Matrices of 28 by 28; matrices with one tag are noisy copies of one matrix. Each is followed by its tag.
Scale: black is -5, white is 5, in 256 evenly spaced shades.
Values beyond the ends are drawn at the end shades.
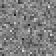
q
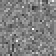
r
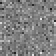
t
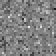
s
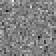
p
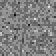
q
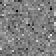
t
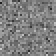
t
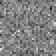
t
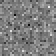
q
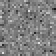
s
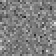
t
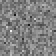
q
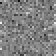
t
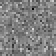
r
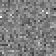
s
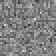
q
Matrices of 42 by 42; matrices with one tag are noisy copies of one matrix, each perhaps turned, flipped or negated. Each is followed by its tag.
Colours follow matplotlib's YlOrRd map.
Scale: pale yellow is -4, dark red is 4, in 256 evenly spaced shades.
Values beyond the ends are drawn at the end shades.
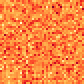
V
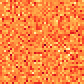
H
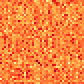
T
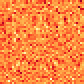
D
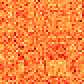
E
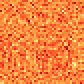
D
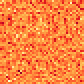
D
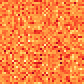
H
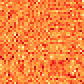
E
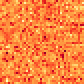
V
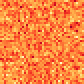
V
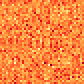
T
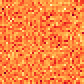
D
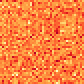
E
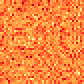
D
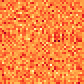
H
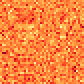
E
